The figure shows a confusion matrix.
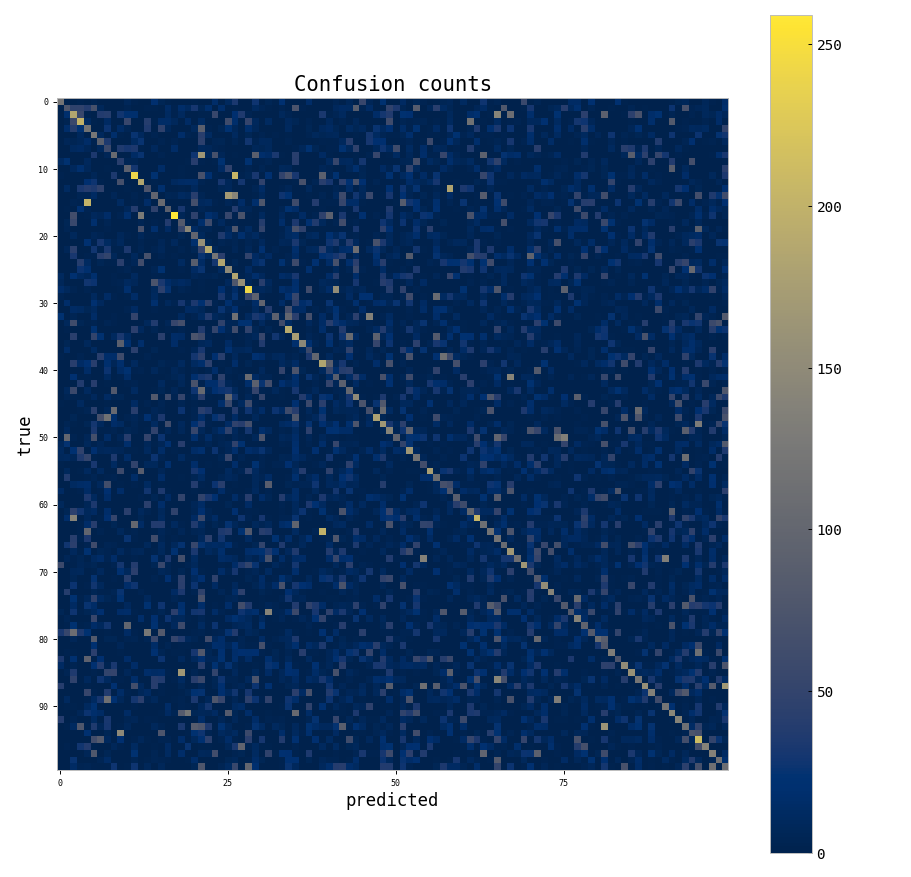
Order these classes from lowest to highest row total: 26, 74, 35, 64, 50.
74, 26, 64, 50, 35
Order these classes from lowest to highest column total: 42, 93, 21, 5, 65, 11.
11, 42, 93, 5, 65, 21
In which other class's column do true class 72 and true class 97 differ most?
63
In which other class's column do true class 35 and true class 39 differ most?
43
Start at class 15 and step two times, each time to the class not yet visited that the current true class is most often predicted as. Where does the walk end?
21
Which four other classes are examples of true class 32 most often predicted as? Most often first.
46, 26, 34, 99
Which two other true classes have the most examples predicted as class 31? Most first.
76, 57
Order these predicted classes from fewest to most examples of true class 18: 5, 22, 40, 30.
40, 5, 30, 22
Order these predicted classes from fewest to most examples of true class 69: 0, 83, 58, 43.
58, 83, 43, 0
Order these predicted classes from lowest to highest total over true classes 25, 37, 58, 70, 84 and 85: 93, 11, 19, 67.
19, 93, 11, 67
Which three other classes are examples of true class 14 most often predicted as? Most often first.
25, 26, 63
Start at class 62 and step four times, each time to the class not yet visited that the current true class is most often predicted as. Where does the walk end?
67
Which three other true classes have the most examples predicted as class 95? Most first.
48, 82, 19
